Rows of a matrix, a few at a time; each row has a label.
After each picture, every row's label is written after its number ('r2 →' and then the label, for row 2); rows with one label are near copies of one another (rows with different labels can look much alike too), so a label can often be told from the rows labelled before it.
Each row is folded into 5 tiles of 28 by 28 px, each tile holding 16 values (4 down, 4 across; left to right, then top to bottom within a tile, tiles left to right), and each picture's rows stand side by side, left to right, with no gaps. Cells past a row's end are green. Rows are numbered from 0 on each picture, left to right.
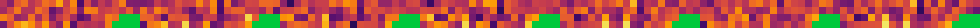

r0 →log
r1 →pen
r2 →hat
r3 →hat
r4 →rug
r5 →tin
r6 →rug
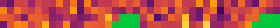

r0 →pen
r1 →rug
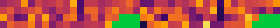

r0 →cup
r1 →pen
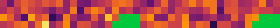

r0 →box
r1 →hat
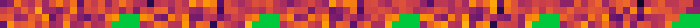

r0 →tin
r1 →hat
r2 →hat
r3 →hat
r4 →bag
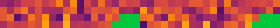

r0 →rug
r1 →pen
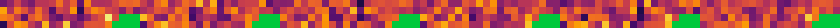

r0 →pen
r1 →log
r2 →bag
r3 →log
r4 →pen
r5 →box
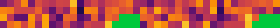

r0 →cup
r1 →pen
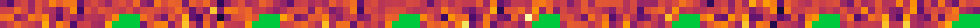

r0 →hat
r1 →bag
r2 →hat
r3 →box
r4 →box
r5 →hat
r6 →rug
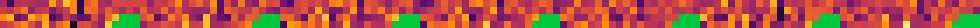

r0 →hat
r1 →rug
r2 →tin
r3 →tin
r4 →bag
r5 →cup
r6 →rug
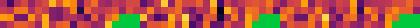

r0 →hat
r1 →cup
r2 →cup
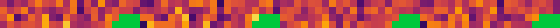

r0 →rug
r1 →tin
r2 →bag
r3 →tin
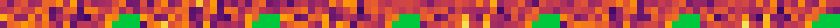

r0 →log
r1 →log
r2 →hat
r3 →rug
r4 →log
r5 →rug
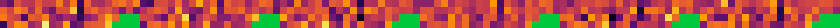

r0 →pen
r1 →tin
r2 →bag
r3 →cup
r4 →box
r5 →cup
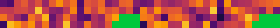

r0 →tin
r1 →pen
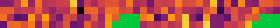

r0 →cup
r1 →rug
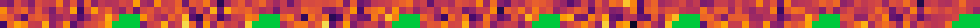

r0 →pen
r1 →bag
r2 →box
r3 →box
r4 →hat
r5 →pen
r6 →bag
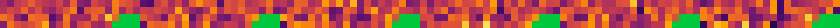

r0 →box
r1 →tin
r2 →log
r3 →rug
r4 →cup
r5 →pen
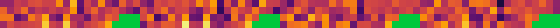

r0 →rug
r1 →rug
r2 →hat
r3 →bag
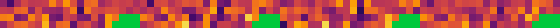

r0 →hat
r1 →box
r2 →pen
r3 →box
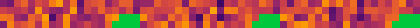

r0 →tin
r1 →bag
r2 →log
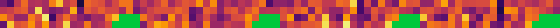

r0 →tin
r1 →log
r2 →rug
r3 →cup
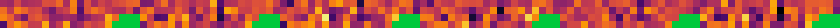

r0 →pen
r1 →cup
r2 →tin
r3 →box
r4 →bag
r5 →cup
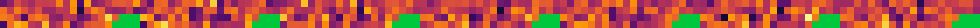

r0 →pen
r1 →log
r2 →cup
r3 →box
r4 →log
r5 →box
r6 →bag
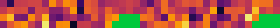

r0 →hat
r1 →box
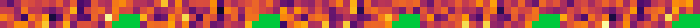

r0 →box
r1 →cup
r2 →pen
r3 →rug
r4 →box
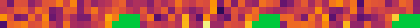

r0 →log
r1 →rug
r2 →tin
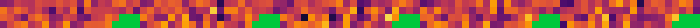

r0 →pen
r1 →bag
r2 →box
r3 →pen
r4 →tin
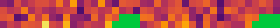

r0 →rug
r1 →bag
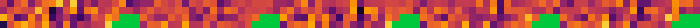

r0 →log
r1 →bag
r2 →cup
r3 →pen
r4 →box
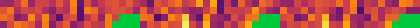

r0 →cup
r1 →rug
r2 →rug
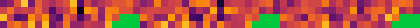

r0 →cup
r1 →bag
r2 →box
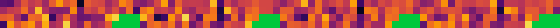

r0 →tin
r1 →cup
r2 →cup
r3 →cup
